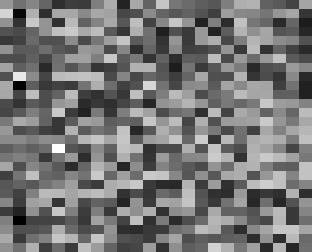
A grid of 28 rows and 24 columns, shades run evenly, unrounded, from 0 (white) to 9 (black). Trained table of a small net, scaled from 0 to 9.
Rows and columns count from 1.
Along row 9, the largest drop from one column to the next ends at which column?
2
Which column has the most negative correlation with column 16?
11
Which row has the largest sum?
6
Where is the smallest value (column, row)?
5, 17
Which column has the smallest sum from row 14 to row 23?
21
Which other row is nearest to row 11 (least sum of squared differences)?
3
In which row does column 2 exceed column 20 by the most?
10
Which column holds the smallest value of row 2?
1
